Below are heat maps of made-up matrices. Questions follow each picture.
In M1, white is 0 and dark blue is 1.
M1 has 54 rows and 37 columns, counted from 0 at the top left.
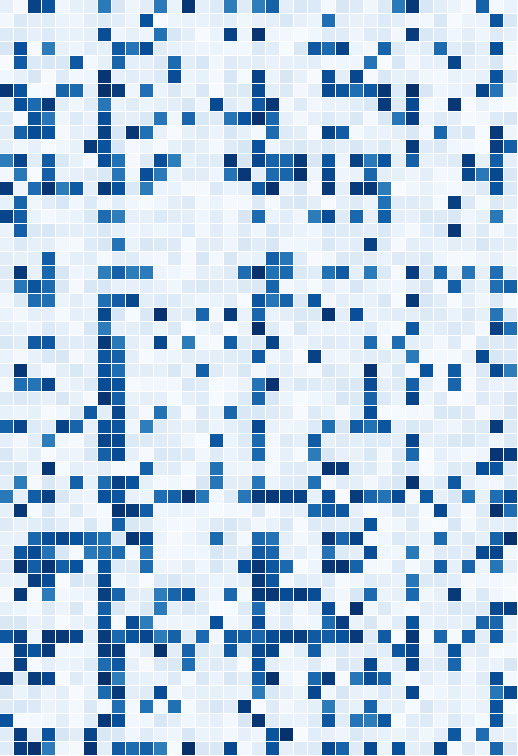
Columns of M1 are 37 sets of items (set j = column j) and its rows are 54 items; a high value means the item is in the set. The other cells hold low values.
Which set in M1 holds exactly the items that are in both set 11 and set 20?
21
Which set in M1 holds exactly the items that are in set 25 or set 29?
18
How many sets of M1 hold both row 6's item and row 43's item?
5
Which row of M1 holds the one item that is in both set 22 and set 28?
46
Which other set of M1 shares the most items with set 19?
3
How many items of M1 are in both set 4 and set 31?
3
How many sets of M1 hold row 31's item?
7
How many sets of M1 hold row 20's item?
7
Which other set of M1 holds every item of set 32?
1
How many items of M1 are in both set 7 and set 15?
5
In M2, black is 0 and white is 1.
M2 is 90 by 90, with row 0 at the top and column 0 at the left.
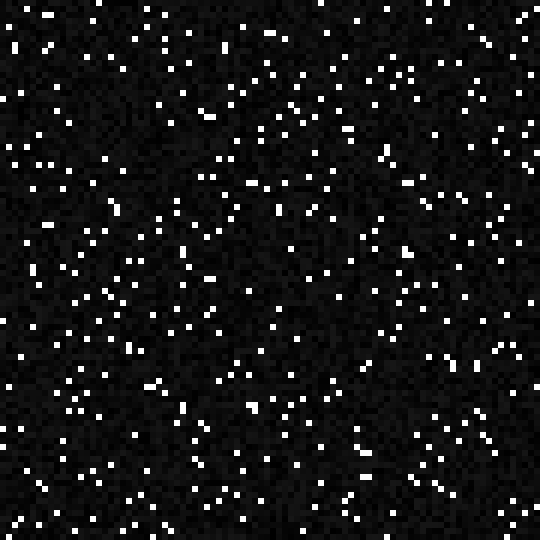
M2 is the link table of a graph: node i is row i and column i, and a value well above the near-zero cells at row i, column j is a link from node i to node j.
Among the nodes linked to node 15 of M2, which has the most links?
node 30
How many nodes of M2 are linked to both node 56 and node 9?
3
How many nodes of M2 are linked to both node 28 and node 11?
2
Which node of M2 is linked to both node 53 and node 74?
node 0
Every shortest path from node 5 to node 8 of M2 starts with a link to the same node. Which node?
node 44
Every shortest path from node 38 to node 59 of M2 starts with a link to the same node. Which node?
node 62
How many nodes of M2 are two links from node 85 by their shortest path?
10
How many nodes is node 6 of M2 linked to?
5
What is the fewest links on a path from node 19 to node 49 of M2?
5
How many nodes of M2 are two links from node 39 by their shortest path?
9
